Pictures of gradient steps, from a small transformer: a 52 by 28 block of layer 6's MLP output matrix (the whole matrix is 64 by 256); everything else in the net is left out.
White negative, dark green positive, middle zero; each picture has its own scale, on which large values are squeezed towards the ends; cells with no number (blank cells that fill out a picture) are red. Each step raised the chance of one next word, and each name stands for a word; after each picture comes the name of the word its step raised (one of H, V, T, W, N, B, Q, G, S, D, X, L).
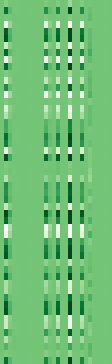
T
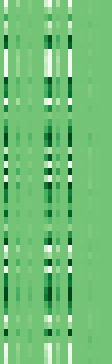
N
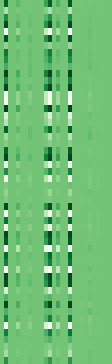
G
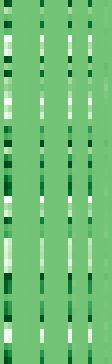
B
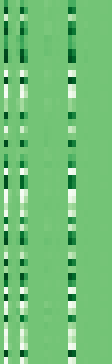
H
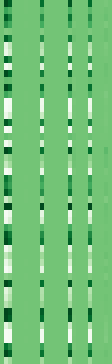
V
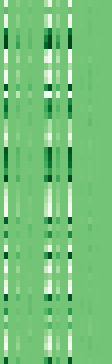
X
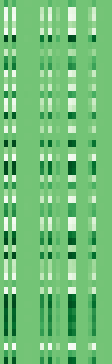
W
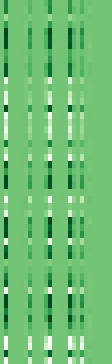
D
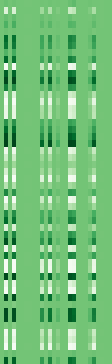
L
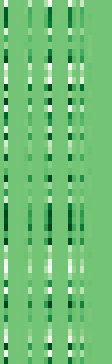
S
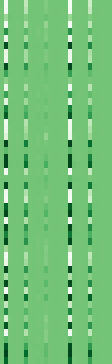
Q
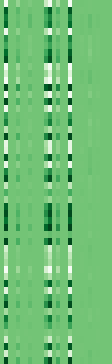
S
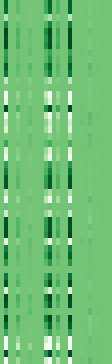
D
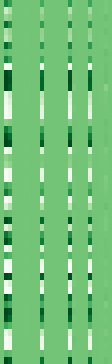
L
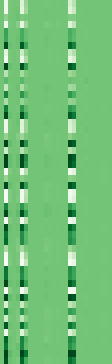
Q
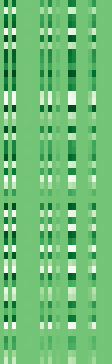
G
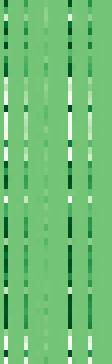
D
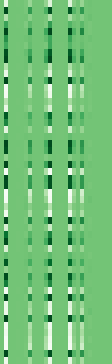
H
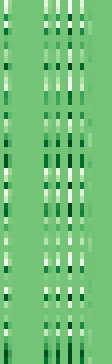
Q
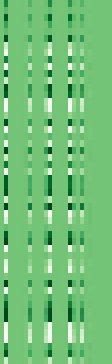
V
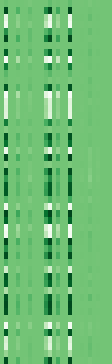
T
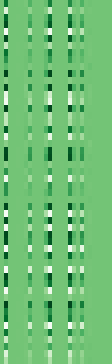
G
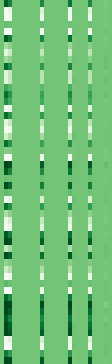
W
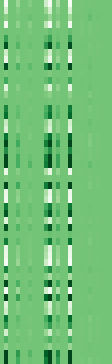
Q
